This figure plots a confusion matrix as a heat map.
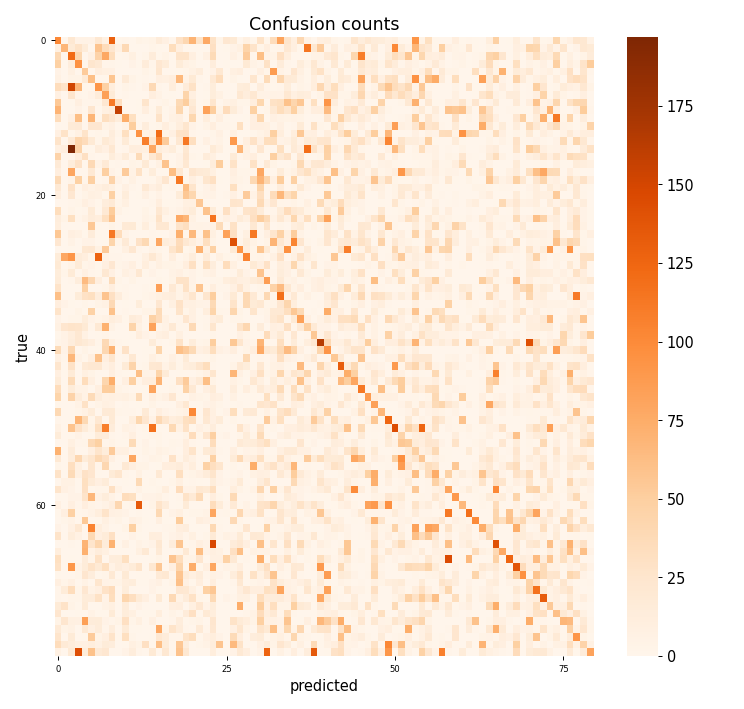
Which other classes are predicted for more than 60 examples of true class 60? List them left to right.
12, 46, 47, 49
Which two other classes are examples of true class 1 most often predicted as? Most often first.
37, 50
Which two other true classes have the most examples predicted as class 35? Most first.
26, 55
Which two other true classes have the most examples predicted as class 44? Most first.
58, 54
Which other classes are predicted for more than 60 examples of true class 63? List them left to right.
5, 53, 55, 56, 68
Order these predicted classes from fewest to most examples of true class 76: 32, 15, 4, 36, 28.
28, 4, 36, 32, 15
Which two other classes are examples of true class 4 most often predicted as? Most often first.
32, 66
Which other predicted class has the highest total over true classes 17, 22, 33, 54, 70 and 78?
51
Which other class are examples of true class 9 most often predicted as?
22
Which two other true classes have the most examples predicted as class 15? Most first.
12, 13
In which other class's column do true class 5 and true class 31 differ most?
53
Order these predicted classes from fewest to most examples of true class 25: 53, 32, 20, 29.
32, 53, 20, 29
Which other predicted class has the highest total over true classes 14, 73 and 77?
2
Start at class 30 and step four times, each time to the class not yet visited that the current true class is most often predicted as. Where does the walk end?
40
